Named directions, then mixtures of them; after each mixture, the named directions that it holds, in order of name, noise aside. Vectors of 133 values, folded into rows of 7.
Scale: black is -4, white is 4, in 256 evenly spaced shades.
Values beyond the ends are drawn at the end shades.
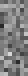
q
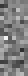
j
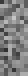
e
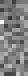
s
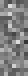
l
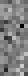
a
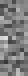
j, s.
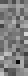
q, s.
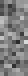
j, l, s.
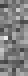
j.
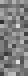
q, s.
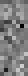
a.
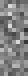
l.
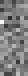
s.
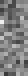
l, s.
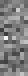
e, j.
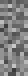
e, l, s.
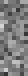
a, j, q.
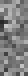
a, q, s.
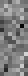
a.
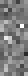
a.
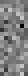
a.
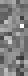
a, s.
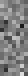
a.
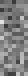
s.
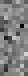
a.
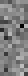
a.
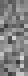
a, j, s.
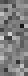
a, s.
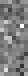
a.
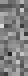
q.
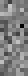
a, l, q.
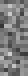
l, q.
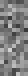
l, s.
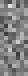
e, l.
